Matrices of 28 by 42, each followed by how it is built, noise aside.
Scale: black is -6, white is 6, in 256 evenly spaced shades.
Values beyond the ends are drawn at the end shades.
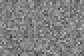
noise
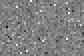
sparse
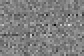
uneven rows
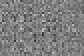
low rank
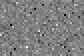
sparse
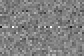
uneven rows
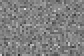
uneven rows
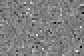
sparse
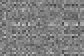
low rank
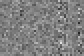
uneven columns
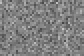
noise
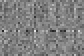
low rank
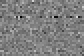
uneven rows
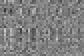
low rank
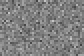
noise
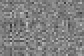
low rank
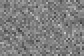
Toeplitz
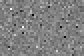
sparse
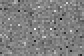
sparse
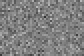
noise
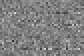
uneven rows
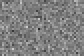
uneven columns
